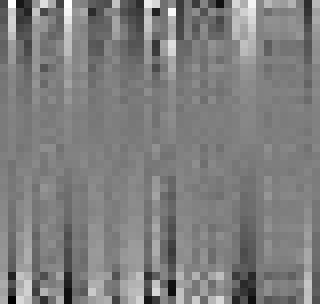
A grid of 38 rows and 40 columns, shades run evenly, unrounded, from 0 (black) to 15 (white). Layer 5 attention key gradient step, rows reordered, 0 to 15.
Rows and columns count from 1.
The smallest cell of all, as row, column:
38, 2
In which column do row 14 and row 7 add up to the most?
22
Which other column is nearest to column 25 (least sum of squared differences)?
27
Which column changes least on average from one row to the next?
33
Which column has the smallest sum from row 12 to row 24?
26
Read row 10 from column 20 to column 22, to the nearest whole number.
6 8 9
